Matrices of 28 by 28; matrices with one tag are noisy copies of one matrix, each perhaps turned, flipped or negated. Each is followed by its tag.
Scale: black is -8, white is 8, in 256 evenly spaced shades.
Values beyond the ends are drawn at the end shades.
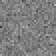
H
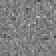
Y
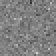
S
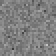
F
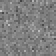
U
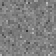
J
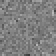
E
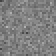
J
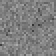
U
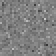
F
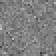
E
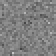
U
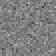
F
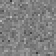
U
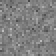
H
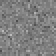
H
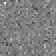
F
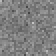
J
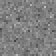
H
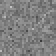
H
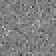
U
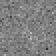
U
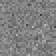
H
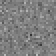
H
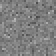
Y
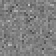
F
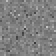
Y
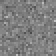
U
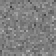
H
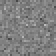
Y
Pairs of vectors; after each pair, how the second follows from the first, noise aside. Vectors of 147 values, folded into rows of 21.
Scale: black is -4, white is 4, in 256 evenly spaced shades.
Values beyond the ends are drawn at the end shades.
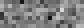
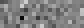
reversed, negated, partly zeroed.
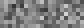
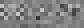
reversed, partly zeroed.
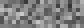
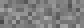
shrunk.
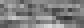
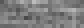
reversed, shrunk.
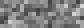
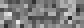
reversed.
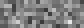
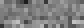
reversed, partly zeroed.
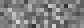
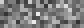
reversed.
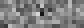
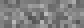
reversed, shrunk.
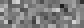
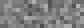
reversed, shrunk.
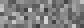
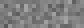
wrapped around, shrunk.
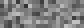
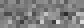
reversed, negated, partly zeroed.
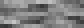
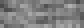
reversed, shrunk.
